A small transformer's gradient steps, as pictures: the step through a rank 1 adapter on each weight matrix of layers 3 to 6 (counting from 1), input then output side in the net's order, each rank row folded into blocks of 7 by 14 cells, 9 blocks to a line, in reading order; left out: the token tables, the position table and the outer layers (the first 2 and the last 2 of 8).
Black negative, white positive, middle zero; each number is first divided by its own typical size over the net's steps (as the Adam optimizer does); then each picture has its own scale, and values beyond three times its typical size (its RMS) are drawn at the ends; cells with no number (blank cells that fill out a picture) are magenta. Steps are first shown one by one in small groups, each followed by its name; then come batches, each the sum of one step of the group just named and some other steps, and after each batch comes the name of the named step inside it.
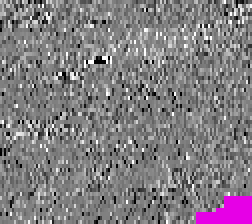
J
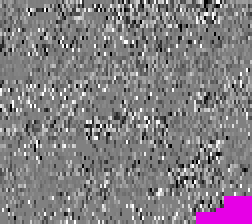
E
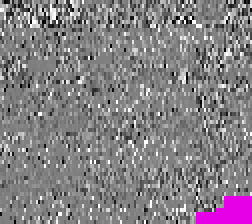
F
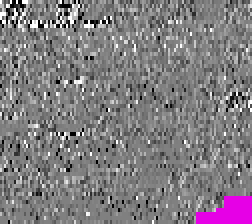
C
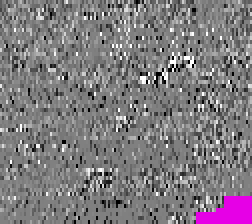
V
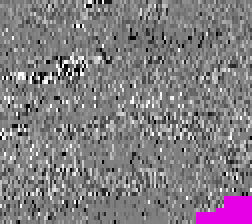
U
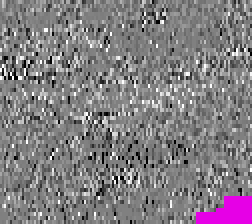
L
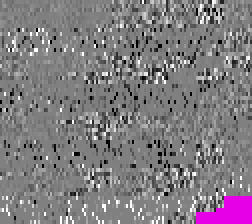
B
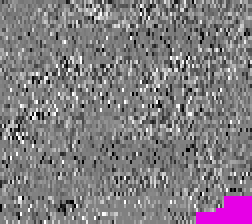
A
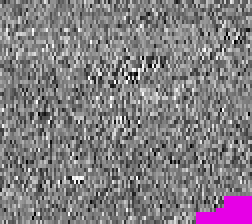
A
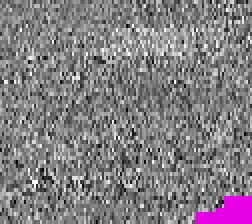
J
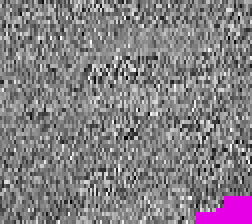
A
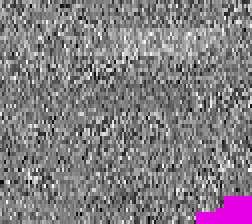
C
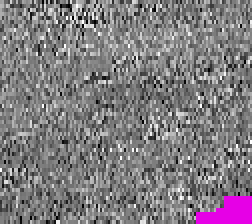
C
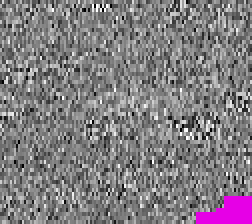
U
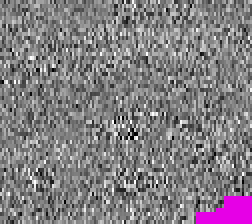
E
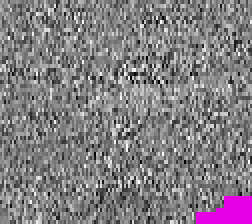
L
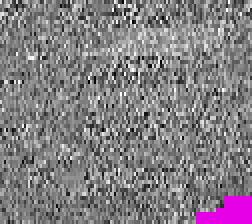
C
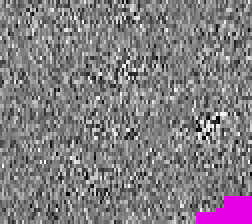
C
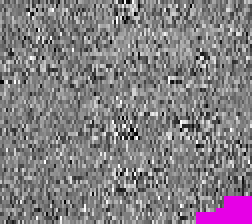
B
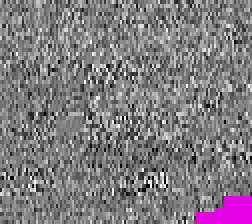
V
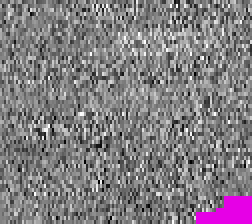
E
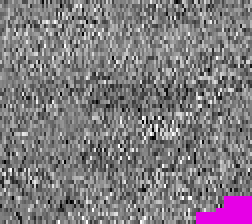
A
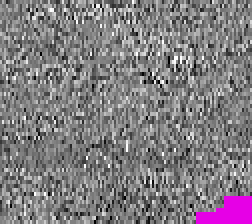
A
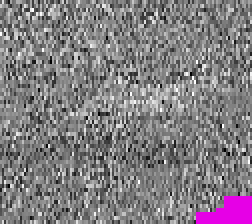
L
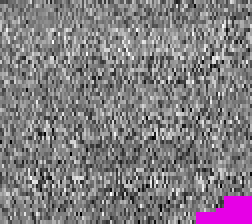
A
